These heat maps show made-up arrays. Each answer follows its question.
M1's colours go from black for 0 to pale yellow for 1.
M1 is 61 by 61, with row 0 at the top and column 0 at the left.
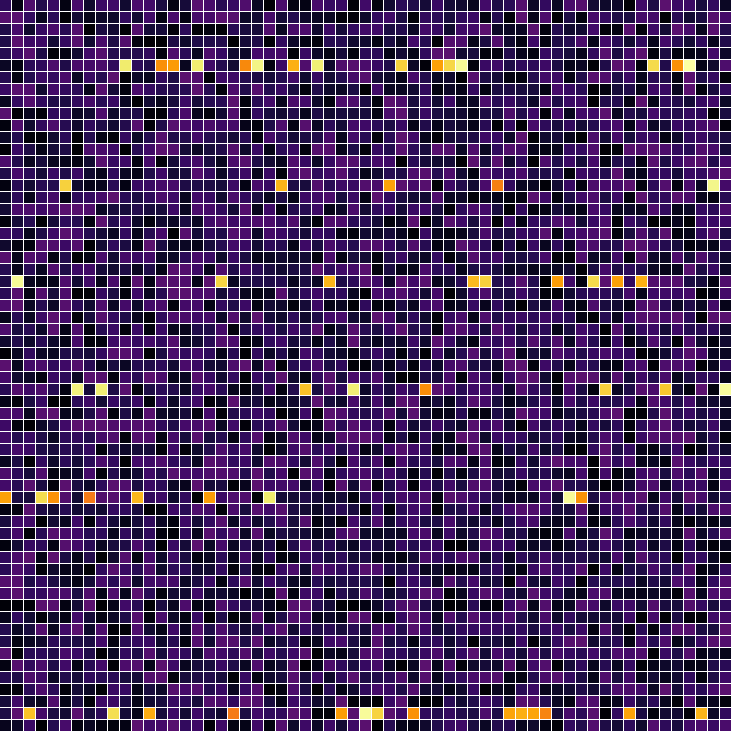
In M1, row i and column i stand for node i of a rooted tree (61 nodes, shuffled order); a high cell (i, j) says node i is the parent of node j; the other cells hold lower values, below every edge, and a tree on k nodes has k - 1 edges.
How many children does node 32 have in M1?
8
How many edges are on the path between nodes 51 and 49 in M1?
2
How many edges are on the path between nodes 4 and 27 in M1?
4
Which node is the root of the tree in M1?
15
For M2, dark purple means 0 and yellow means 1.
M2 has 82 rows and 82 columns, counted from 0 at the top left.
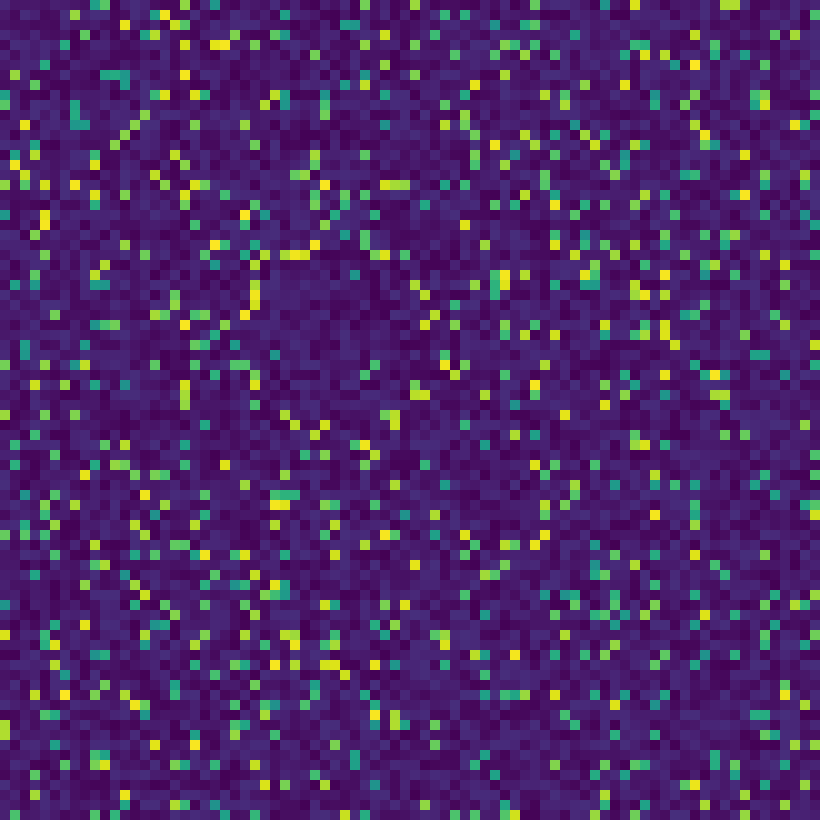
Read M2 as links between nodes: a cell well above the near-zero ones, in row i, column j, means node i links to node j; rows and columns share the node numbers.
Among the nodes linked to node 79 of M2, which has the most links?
node 60
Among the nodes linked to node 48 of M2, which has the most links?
node 69
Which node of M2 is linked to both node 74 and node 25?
node 81
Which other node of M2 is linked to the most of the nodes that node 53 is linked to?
node 18
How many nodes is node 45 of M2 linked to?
5
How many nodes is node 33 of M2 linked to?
9
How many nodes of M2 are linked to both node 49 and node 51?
1
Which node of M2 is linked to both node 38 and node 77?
node 3
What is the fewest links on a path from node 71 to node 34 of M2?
4
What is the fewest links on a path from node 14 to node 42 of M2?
3
